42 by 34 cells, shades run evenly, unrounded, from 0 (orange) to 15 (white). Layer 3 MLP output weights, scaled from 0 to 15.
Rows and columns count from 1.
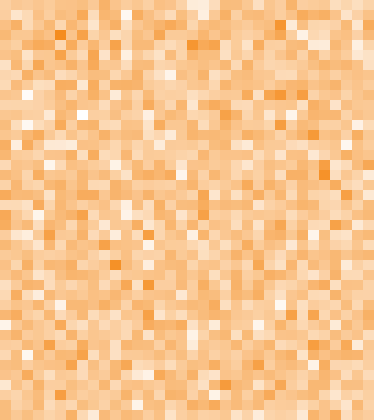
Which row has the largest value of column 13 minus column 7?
37
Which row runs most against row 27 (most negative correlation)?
10
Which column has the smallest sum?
7
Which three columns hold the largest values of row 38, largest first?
14, 13, 20
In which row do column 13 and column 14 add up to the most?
38
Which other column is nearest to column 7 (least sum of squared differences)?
2
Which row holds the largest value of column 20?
40
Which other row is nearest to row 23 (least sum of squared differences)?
19
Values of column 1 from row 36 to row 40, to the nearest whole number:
10 7 7 12 9
